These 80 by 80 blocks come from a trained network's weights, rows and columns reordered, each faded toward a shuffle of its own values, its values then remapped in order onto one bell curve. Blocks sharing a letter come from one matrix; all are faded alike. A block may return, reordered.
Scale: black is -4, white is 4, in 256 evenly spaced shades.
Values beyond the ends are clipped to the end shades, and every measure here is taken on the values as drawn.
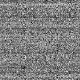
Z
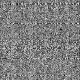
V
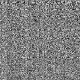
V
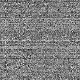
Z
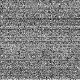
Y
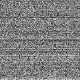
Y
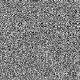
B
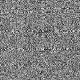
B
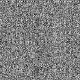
B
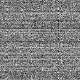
Y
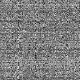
Z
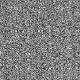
B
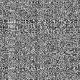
V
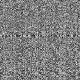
B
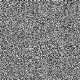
B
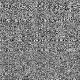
V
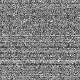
Y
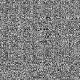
B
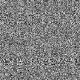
B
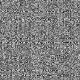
V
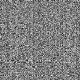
V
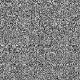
B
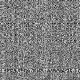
V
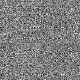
B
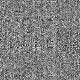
V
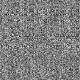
B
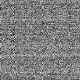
Z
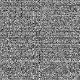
Z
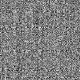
V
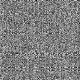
V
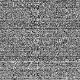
Z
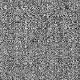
V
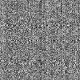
V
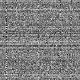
Y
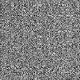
B
